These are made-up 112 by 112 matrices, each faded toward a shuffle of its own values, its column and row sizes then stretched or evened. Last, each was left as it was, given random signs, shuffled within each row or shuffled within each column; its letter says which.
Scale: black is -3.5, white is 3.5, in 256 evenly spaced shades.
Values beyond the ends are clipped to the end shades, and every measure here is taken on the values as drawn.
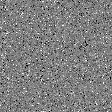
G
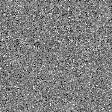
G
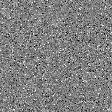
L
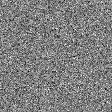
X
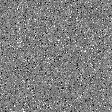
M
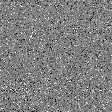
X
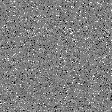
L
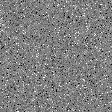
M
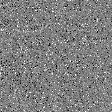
G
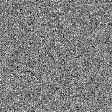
L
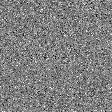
X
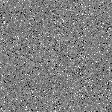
M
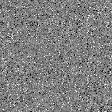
L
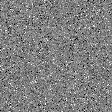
M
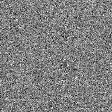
G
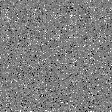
L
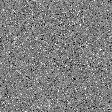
X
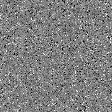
M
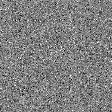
G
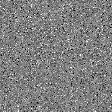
L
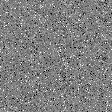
M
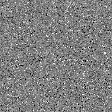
L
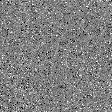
G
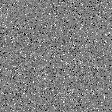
G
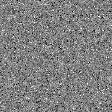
L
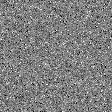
X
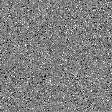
L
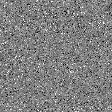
G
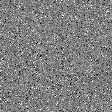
M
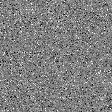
X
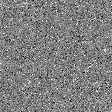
X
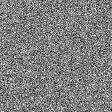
G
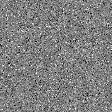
M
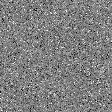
M
